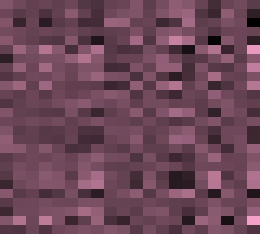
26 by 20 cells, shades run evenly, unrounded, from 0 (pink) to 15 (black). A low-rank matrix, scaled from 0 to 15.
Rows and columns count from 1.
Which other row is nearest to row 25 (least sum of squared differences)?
6
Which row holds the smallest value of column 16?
25
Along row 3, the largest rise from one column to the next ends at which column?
20
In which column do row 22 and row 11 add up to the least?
15
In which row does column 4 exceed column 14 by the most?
5
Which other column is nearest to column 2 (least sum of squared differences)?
4
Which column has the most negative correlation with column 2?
10
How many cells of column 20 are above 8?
12
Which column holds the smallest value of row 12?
7
